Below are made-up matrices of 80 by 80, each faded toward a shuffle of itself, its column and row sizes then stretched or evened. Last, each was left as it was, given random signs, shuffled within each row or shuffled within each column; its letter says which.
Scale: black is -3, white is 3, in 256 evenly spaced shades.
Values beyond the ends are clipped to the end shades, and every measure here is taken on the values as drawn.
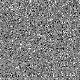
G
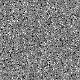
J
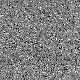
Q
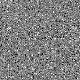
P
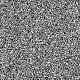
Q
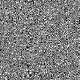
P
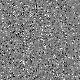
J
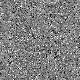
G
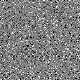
P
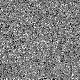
Q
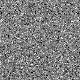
Q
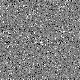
Q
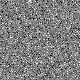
Q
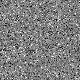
Q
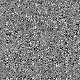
P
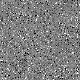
P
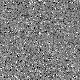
Q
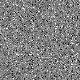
G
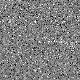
Q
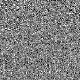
P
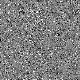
G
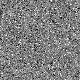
J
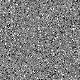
J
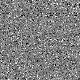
Q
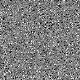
G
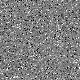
Q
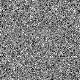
G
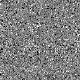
P
